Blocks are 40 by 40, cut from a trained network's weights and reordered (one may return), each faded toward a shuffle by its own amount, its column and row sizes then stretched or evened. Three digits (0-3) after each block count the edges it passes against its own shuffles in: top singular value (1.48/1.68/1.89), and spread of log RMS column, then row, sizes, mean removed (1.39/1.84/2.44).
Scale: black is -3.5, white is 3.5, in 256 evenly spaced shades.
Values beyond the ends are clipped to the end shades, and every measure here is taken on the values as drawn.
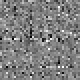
0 2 2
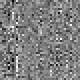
1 3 0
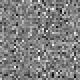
1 2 0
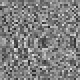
3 1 1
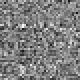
2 1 1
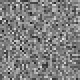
2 0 0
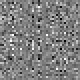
1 3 2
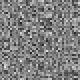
3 1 0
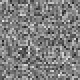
3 1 0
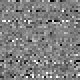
0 0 3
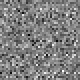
0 0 2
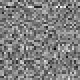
3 0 1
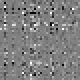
1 3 2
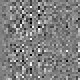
3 3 1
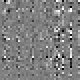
2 3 2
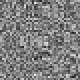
3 1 1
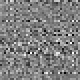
3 0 3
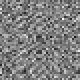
2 0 2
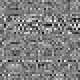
3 0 3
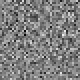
2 0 1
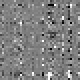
1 3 2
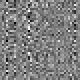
2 3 0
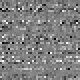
0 0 3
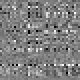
3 2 3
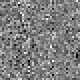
0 2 0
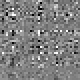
2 2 3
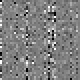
0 3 0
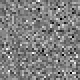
1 1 0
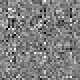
2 2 2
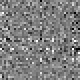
0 2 2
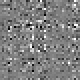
0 3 3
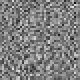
3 2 0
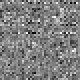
2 2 2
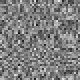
3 1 1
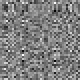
3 2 0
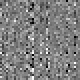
3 3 1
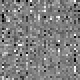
0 3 2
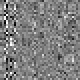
3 3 0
